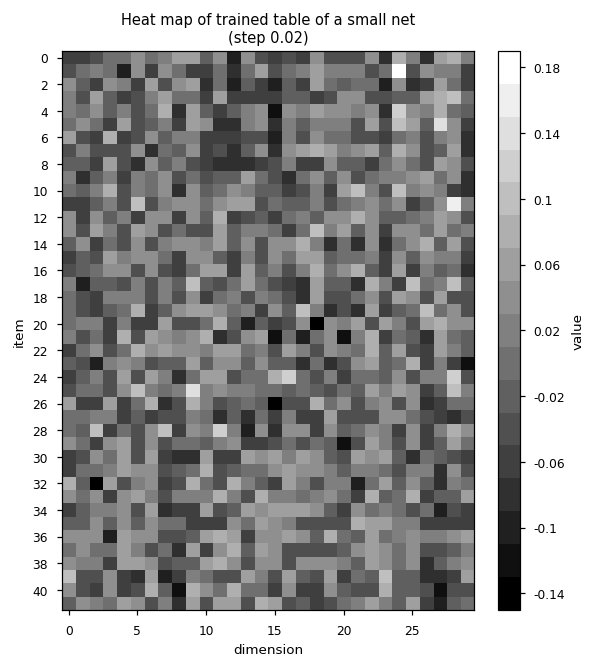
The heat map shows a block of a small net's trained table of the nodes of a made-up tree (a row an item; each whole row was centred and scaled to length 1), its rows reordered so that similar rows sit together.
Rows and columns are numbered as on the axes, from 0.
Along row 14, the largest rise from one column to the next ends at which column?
22
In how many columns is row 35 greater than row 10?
11
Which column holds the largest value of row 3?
28
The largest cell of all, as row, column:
1, 24
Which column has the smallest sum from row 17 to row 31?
20
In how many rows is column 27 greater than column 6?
18
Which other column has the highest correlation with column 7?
27
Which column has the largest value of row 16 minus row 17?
21
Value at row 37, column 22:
0.06
